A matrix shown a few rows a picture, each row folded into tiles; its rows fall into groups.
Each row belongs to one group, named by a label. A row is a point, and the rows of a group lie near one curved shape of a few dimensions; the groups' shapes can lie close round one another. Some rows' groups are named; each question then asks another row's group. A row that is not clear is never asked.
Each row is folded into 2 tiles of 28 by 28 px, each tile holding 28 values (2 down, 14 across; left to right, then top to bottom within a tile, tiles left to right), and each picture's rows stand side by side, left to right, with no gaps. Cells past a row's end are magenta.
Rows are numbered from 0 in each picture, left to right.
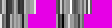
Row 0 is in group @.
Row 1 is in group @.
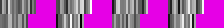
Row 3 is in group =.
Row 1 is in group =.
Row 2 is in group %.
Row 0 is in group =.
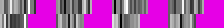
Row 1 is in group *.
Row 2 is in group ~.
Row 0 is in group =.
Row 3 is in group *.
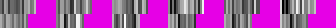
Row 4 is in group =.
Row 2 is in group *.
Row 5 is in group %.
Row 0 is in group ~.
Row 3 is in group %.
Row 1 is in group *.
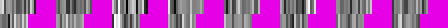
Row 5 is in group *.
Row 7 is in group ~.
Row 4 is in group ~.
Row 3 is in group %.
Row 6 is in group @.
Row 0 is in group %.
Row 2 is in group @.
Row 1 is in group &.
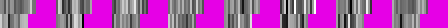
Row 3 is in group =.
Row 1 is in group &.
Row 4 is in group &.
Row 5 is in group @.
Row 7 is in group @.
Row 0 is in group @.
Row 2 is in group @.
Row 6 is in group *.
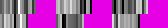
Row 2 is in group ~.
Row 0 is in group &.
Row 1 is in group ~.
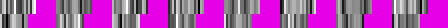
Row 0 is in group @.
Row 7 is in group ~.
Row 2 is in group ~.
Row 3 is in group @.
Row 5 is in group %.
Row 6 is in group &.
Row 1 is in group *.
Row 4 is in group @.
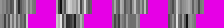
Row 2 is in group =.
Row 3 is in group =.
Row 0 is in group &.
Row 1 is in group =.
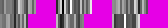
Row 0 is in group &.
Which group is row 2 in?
*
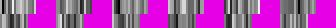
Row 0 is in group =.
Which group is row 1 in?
=
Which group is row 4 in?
@
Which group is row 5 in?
&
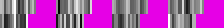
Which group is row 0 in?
&
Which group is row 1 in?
=
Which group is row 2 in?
&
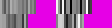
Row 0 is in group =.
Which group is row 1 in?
@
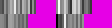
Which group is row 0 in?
@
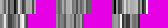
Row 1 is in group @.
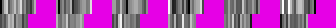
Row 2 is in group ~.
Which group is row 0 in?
%
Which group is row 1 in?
~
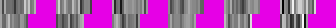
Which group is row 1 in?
~
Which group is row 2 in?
=
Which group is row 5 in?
=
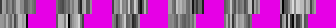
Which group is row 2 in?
*
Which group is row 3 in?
~
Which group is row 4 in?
=
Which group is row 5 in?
=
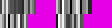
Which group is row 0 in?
=
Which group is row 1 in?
@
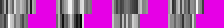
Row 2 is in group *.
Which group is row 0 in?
@
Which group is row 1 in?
&
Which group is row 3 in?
=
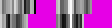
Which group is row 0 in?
~
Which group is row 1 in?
&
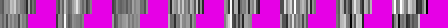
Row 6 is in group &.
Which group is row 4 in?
@
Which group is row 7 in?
~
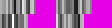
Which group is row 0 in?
*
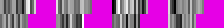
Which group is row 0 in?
*
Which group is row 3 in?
%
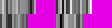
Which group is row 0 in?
&
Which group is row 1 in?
@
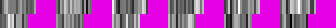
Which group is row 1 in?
@
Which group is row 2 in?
%
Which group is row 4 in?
@
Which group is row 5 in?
&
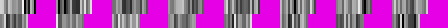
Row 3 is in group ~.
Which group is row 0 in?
~
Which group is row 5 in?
*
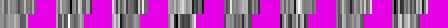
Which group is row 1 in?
*
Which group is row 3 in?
~
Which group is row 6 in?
~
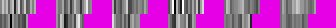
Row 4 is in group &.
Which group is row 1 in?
*
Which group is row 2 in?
~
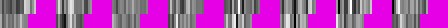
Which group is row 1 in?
&
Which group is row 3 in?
~
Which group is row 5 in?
&
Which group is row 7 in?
%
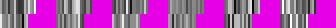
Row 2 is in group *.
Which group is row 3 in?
=
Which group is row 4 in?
=
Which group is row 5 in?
%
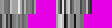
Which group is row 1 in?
@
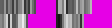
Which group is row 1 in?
=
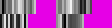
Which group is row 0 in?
=
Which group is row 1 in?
~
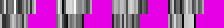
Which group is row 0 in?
@
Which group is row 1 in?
&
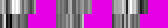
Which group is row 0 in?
&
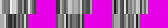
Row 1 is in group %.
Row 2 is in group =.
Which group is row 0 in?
=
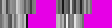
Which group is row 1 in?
*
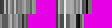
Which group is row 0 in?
@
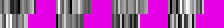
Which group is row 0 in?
&
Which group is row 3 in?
=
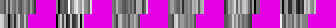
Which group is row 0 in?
=
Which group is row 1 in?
=
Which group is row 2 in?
~
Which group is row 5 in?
~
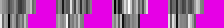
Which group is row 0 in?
@
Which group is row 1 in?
*
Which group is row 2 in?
%
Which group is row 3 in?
*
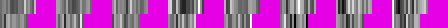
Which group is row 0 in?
~
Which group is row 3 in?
%
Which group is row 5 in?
&
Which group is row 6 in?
%
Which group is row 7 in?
%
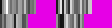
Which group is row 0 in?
%
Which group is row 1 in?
@
